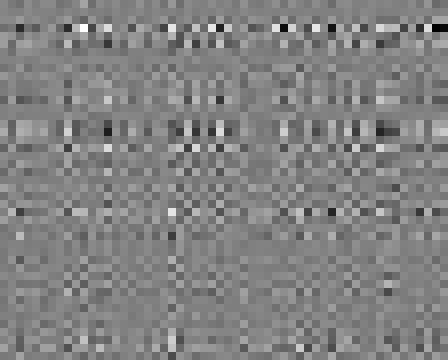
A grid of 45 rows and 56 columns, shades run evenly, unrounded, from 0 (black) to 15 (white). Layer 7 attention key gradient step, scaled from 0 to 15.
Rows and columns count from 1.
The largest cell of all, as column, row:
11, 4
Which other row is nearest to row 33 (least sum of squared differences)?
38
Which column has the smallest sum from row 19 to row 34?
24
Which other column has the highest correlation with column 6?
1
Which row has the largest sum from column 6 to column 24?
27
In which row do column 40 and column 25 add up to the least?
17
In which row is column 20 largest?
44
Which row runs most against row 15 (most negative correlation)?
14
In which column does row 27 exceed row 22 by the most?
22
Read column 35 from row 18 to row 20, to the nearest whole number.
7 9 8
